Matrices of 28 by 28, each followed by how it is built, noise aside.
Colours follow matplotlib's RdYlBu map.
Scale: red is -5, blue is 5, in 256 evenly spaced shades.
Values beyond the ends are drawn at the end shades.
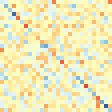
diagonal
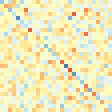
diagonal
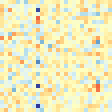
uneven columns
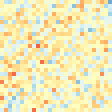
Hankel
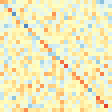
diagonal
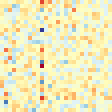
uneven columns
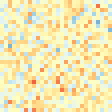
Hankel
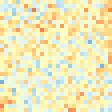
smooth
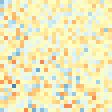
lower triangular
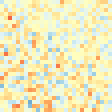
lower triangular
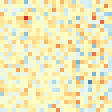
uneven columns
